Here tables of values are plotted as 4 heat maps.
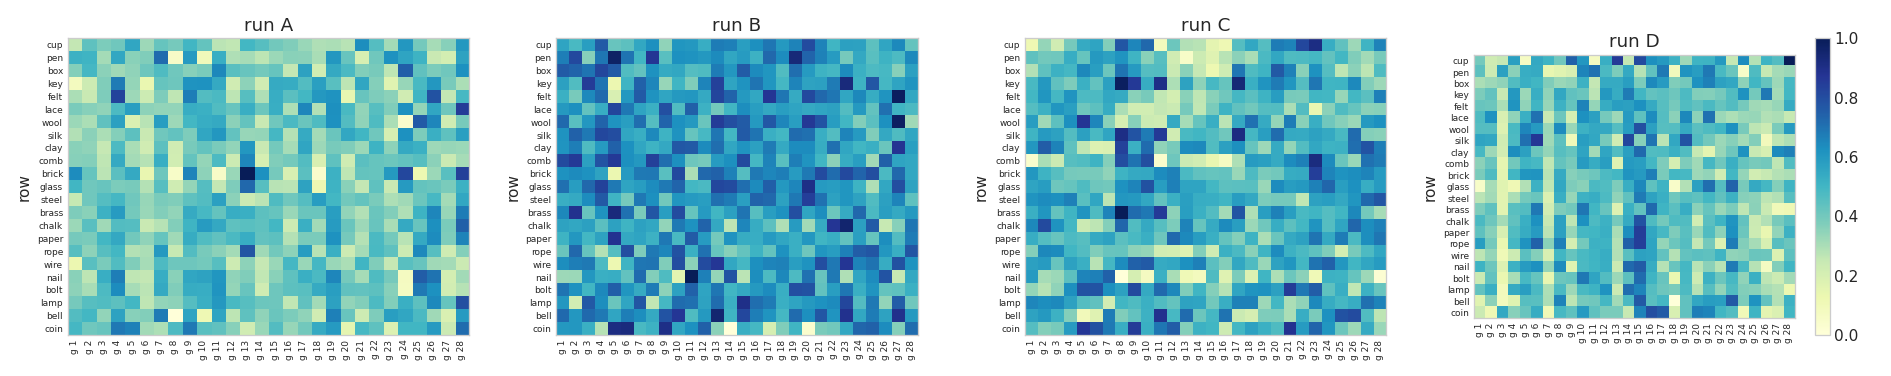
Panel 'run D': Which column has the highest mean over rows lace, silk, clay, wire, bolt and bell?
g 15
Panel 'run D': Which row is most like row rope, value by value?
nail
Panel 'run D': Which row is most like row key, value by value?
felt
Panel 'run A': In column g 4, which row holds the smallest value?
box
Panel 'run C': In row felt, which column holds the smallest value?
g 12
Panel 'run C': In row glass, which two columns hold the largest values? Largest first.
g 10, g 24
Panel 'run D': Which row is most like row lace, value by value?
brass
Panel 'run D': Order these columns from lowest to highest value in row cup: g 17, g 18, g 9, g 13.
g 18, g 17, g 9, g 13
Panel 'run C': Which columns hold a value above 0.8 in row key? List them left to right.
g 8, g 9, g 11, g 17
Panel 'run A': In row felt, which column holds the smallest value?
g 20
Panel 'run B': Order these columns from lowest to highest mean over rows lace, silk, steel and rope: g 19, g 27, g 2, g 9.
g 27, g 9, g 19, g 2
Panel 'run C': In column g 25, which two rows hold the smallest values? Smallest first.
rope, box
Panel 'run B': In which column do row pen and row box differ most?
g 3
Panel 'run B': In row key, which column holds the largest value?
g 23
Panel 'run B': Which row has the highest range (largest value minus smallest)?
coin
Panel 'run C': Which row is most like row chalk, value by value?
clay
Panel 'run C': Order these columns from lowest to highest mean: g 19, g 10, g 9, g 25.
g 19, g 25, g 10, g 9
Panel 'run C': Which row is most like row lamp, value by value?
steel
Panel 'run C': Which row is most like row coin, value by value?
bolt
